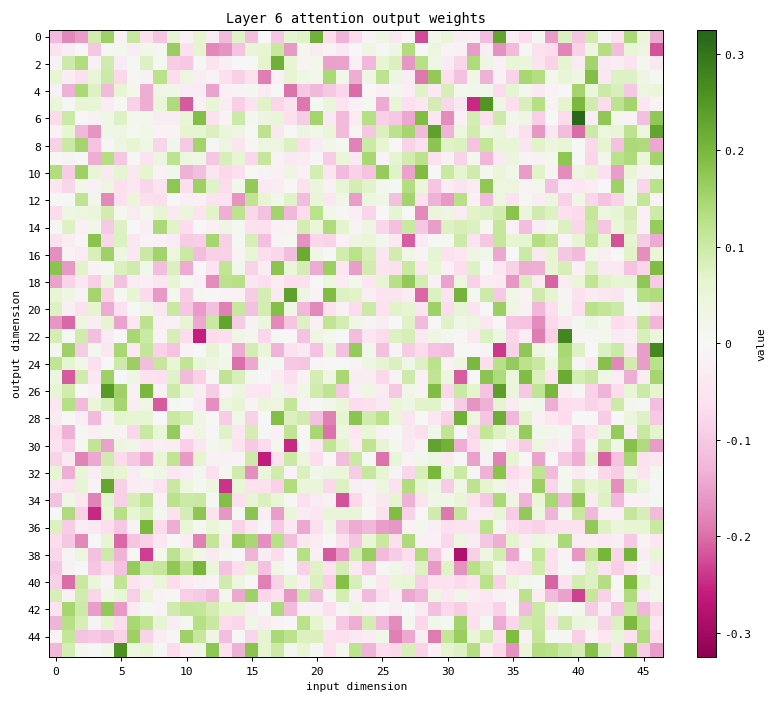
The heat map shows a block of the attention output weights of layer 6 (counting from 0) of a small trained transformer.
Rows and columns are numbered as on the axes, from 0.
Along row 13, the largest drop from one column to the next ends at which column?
18
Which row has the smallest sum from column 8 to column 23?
4
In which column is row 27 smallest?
8
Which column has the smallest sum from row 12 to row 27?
11
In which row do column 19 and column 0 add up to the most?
17
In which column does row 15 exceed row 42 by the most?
3
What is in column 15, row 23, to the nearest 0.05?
0.1
